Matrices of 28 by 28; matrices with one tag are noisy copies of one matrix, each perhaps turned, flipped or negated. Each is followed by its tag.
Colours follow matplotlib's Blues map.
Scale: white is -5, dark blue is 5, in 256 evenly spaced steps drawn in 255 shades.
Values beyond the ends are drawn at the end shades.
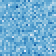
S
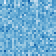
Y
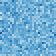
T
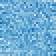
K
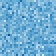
T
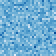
T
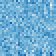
Y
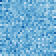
K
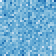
K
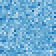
Y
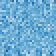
Y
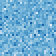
S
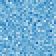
S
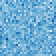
S
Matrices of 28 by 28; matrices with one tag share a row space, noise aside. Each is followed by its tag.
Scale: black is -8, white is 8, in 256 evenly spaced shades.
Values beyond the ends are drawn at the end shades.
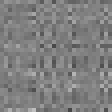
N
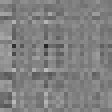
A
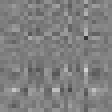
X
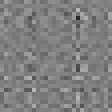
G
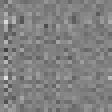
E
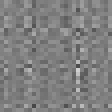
G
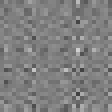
G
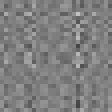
G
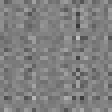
G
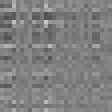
A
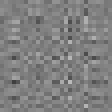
X
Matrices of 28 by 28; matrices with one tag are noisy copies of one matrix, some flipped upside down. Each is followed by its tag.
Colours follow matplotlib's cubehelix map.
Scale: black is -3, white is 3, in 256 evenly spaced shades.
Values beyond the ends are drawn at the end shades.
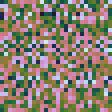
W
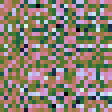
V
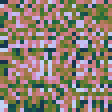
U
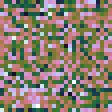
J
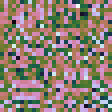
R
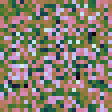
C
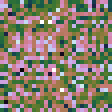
U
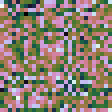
J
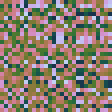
V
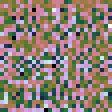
W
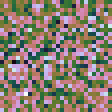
C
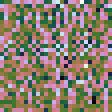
W
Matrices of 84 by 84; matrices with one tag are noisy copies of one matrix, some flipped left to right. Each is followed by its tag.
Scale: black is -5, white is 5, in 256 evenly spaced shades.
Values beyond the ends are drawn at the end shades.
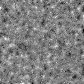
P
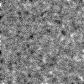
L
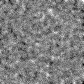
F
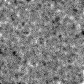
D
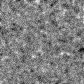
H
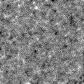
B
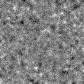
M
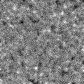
M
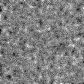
P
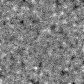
M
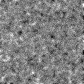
L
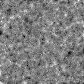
D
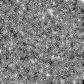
F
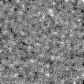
F
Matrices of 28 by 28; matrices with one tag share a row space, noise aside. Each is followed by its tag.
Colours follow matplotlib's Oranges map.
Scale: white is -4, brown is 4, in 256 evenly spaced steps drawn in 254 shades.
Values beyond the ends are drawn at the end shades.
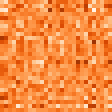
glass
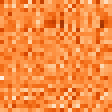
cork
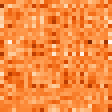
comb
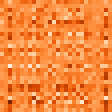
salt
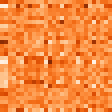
glass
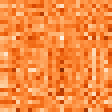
glass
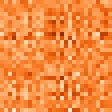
cork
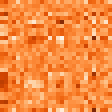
glass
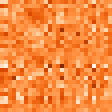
glass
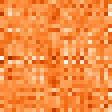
comb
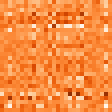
salt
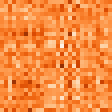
cork
